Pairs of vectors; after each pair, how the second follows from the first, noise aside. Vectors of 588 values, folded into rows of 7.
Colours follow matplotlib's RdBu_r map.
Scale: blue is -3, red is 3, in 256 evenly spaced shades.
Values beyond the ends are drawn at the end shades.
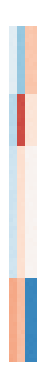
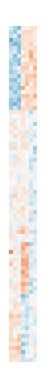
reversed, shrunk.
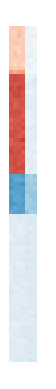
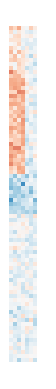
shrunk.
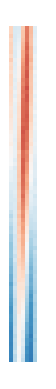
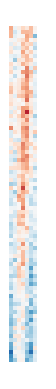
shrunk.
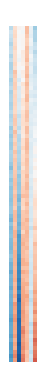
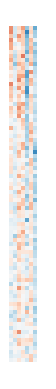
reversed, shrunk.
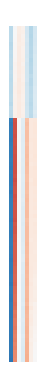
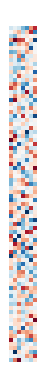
shuffled.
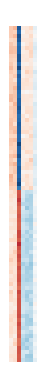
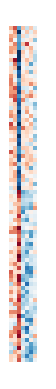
copied.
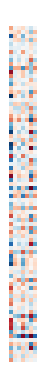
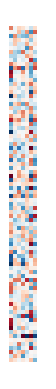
copied.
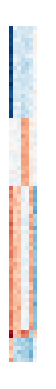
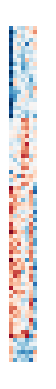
copied.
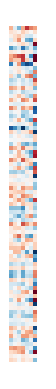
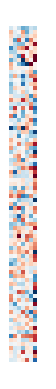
sign-scrambled.
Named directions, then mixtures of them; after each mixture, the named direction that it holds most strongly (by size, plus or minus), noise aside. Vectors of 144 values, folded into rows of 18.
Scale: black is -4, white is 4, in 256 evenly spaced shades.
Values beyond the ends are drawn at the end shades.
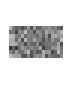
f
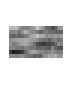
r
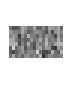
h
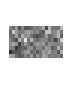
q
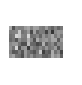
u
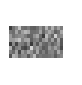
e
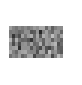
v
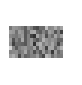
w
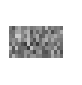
u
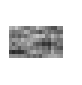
r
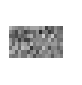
e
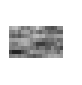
r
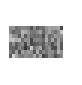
e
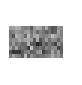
u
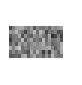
f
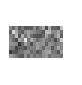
q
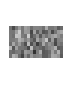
u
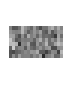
h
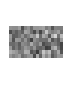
v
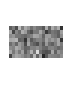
q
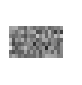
w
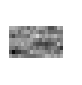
r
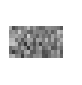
u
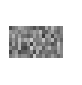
v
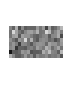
q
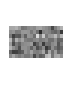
r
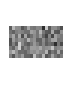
v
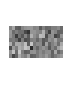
e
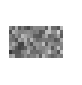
q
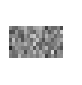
w
